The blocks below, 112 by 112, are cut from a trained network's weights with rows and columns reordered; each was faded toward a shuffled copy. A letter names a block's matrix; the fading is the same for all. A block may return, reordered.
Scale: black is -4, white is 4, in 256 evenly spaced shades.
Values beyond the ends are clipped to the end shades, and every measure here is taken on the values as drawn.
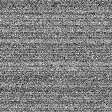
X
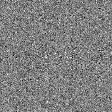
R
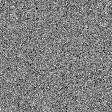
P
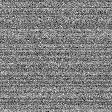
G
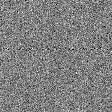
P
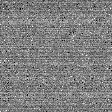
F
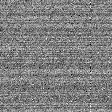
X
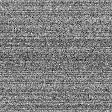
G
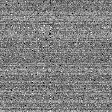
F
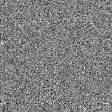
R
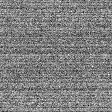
G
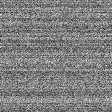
G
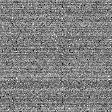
F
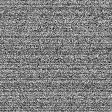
G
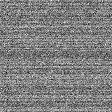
X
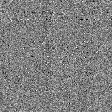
R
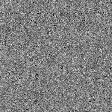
P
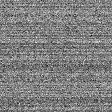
G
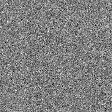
P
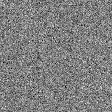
P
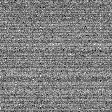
X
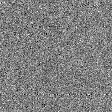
R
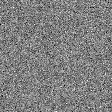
P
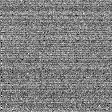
X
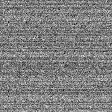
G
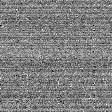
X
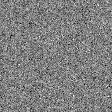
P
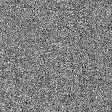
P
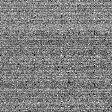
F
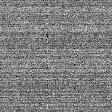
X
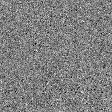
P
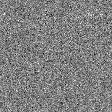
P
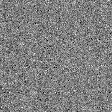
R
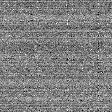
F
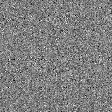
R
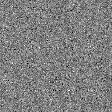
R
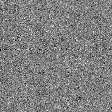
R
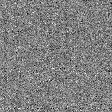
R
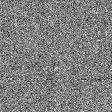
P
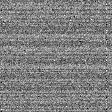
X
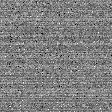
F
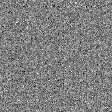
R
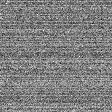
X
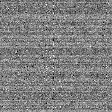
F
